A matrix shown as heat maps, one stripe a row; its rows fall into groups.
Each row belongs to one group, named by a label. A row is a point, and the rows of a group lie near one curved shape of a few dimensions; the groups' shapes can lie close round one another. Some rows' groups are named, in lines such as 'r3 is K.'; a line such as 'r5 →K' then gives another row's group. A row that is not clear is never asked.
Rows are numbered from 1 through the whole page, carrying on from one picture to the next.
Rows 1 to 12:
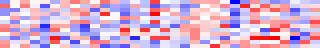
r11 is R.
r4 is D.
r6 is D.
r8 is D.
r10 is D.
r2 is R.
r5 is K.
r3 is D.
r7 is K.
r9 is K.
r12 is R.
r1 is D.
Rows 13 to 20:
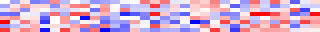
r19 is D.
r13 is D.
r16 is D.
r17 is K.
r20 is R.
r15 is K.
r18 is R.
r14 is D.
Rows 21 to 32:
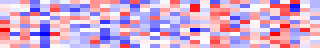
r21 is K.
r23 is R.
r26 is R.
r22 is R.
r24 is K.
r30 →R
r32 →K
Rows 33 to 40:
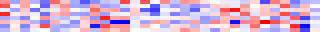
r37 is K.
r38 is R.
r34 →R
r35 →K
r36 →R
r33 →D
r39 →K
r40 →K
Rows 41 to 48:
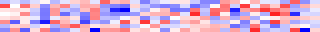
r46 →D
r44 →R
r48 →K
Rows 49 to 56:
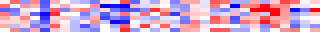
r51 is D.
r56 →K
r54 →R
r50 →R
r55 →D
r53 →R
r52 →D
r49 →K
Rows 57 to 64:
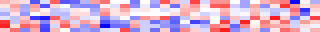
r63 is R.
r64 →K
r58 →K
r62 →R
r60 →K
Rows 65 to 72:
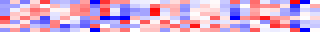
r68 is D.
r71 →R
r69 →R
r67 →D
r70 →D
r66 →D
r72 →K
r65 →K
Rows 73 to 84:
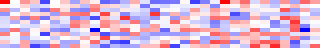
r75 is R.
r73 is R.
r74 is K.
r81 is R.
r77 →K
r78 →K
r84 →D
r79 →K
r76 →D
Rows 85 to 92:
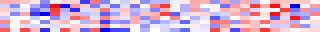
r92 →R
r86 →D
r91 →K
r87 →R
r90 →R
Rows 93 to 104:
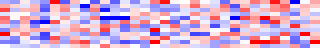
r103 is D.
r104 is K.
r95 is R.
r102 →D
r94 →K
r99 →K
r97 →R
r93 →D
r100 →D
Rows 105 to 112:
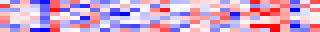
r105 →D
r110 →R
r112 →D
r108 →R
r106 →R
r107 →D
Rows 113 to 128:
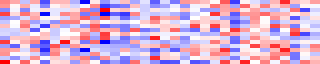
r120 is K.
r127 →D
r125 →K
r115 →K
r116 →R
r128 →R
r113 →K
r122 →D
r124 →D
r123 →R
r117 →D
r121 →K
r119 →R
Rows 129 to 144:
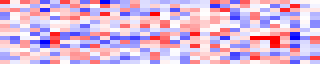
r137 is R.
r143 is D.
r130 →K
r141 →K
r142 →D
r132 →D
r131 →K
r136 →K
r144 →R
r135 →D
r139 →D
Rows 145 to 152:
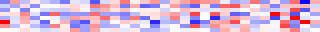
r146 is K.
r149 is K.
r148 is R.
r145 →K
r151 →R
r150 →R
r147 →K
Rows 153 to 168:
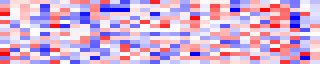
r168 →R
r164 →K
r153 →D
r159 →D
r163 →D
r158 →D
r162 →K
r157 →R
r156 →R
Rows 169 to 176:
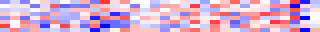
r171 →K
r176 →K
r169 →K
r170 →R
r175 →R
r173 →K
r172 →R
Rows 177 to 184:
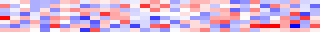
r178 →D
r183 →D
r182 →K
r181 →R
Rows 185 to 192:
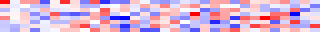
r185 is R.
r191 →D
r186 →D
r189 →R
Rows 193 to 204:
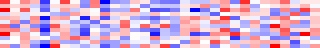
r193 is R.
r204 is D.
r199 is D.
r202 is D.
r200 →K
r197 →K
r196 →K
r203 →R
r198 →K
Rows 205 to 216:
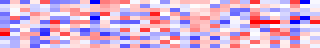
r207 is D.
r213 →R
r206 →K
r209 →K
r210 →D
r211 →D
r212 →D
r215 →D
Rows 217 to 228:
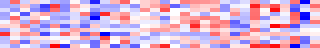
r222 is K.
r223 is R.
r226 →K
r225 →R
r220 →K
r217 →K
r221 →K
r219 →D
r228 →D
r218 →D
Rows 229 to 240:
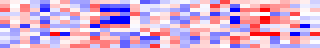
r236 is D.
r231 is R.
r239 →K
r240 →D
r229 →K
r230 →R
